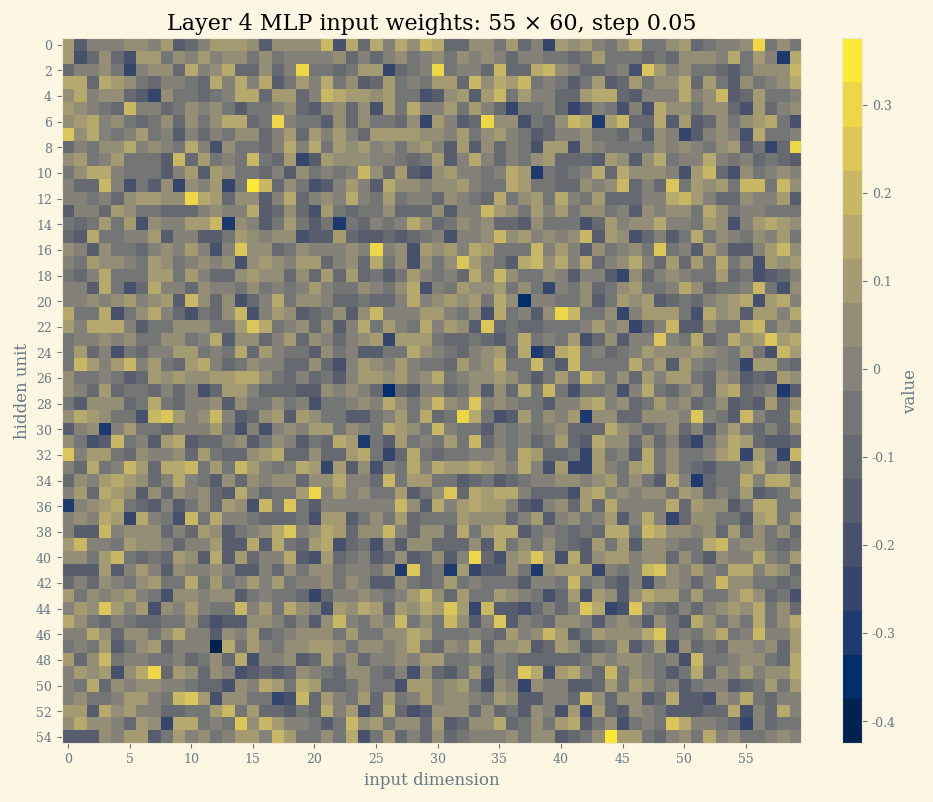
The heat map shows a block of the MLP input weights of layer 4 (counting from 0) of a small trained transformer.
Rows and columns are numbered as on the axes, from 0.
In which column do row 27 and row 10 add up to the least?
26
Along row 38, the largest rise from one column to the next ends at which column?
3
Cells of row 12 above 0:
25
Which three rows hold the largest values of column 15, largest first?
11, 22, 9
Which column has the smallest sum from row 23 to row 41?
42
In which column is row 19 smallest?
39
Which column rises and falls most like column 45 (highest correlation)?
36
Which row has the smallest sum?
27
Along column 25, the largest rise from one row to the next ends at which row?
16
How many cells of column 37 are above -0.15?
45
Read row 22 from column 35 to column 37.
-0.1 -0.05 -0.1
